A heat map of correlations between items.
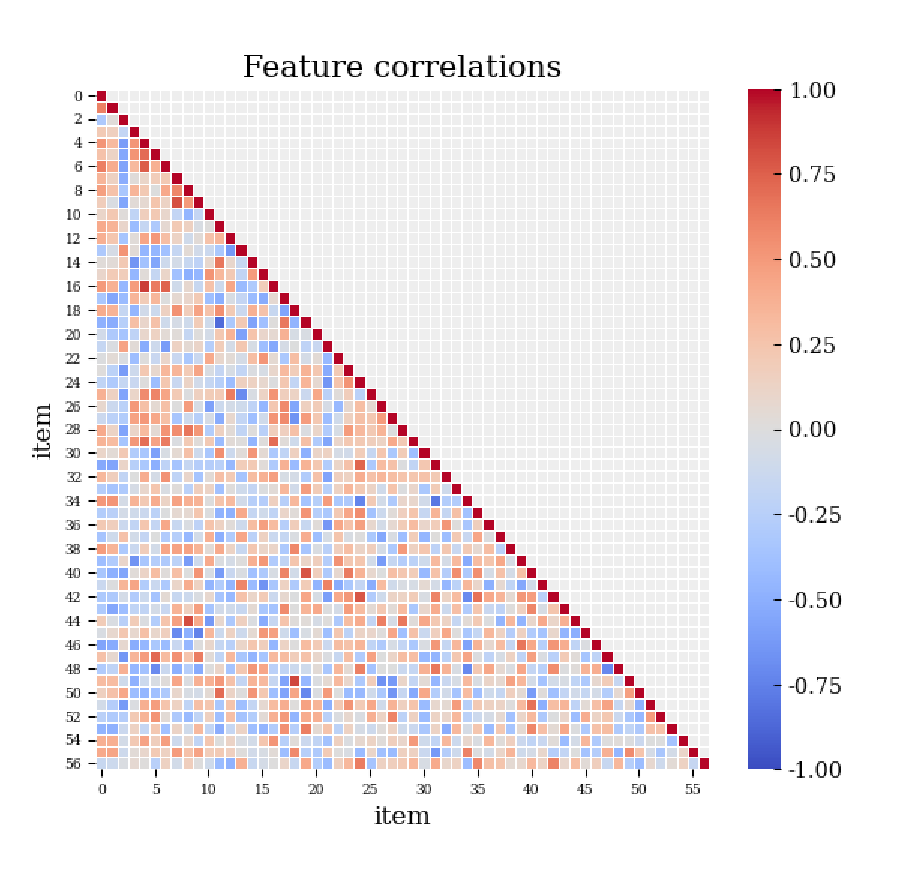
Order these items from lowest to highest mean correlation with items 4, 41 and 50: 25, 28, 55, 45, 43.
43, 45, 25, 28, 55
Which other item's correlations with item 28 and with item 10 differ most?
44
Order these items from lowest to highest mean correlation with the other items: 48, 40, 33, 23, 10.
48, 10, 33, 40, 23
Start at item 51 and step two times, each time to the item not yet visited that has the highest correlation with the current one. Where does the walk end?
19
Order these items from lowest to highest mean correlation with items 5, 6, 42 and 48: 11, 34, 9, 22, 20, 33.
34, 11, 9, 20, 33, 22
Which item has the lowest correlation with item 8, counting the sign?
39
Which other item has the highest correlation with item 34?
55
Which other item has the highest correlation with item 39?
46
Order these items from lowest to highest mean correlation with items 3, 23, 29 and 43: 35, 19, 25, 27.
25, 35, 27, 19
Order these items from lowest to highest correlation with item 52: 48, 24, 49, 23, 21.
49, 21, 48, 24, 23
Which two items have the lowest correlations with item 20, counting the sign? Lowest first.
13, 41
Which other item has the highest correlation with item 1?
0
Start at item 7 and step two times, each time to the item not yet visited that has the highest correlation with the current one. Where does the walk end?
47
